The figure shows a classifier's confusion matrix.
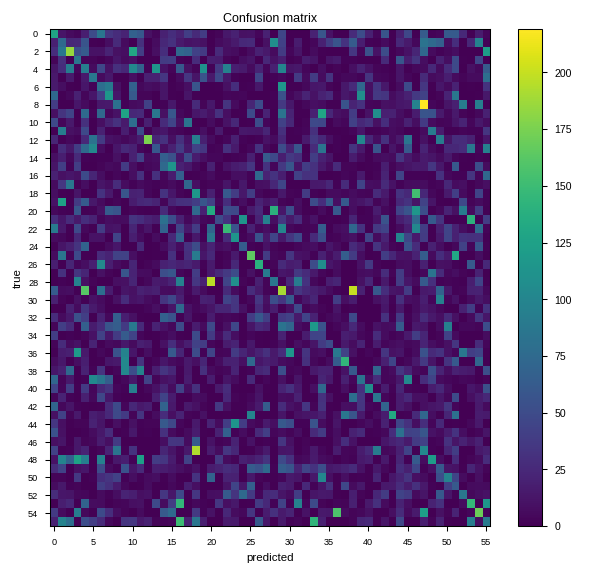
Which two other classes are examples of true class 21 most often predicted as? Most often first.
53, 24
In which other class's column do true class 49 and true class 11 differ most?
48
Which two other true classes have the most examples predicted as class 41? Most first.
9, 47
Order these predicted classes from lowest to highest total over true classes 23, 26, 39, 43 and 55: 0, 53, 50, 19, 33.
19, 50, 0, 53, 33
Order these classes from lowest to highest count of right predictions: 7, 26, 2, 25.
7, 26, 25, 2
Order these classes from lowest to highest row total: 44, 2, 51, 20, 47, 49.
51, 44, 47, 49, 20, 2
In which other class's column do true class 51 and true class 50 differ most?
34
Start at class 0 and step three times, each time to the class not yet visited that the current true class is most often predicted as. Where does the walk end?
38
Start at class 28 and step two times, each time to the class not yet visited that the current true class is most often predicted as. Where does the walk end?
46
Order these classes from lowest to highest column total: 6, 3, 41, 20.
41, 20, 3, 6
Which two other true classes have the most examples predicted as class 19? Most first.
4, 5
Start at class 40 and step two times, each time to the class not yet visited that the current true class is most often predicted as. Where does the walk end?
17
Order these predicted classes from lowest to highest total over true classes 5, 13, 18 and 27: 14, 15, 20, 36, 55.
36, 20, 15, 14, 55
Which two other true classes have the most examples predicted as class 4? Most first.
29, 48
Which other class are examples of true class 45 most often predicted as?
44
